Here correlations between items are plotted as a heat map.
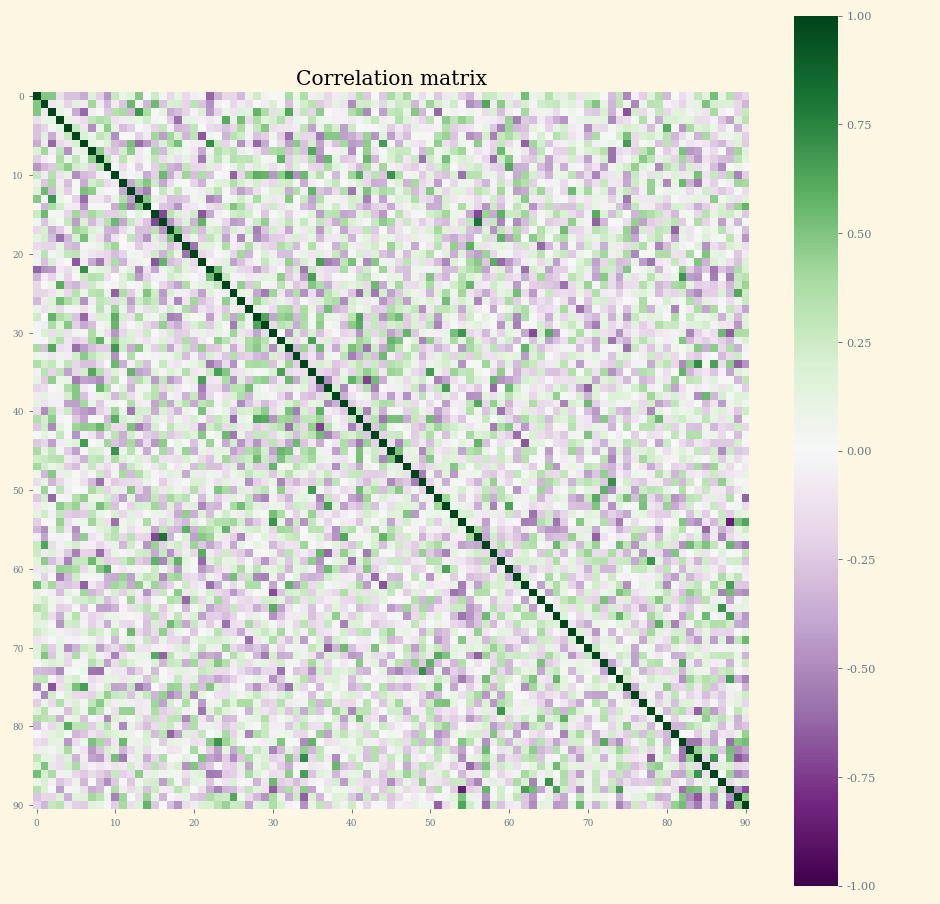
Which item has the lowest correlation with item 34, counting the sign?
89
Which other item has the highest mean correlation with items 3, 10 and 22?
55
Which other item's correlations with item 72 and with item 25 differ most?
41
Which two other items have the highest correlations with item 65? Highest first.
87, 30
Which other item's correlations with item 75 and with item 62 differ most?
6
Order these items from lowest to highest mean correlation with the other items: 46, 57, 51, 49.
49, 51, 57, 46
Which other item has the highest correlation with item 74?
88
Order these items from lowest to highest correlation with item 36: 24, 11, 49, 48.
11, 48, 49, 24
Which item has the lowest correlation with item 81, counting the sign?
17
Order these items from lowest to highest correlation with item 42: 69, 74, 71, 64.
69, 74, 71, 64
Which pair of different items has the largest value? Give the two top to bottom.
16, 56
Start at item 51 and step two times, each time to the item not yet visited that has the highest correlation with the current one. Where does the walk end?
15
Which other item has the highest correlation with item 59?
78
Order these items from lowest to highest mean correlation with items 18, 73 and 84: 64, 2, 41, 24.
24, 2, 64, 41
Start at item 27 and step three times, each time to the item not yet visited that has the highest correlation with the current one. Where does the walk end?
60
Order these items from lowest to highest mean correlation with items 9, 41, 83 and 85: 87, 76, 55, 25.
25, 87, 55, 76
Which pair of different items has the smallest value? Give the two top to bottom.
54, 88
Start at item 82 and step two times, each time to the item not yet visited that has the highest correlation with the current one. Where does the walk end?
35
